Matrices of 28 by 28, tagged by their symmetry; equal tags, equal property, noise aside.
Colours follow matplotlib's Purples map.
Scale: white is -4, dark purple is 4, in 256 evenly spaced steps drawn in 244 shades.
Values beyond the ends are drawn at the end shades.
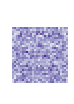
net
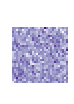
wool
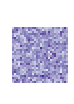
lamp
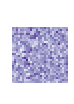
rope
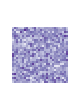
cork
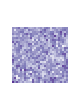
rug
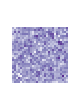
wool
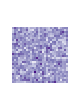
rope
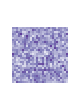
net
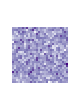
rope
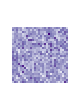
wool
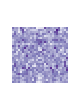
net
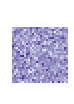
rug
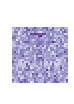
net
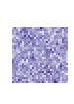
cork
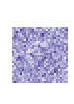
rug
